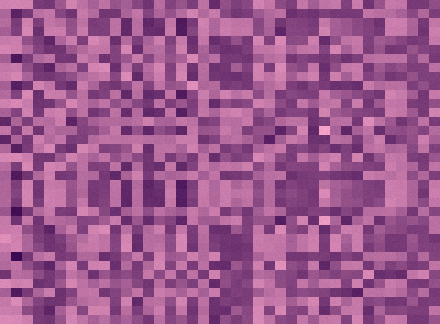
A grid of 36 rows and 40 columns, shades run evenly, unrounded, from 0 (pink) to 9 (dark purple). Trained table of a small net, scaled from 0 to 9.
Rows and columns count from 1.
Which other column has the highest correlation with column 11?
21
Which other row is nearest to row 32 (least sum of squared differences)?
1
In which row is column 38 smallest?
31
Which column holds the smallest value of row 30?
26
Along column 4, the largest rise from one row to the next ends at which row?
11
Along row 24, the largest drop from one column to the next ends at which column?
8
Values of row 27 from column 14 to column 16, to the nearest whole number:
3 3 5
